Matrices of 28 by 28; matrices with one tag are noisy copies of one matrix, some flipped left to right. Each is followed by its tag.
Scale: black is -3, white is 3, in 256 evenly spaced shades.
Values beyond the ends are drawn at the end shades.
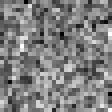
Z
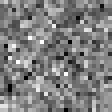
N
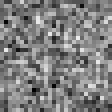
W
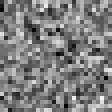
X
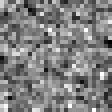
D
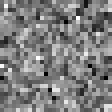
D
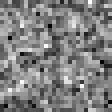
W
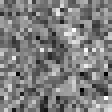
N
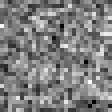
W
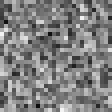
Z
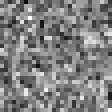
Z
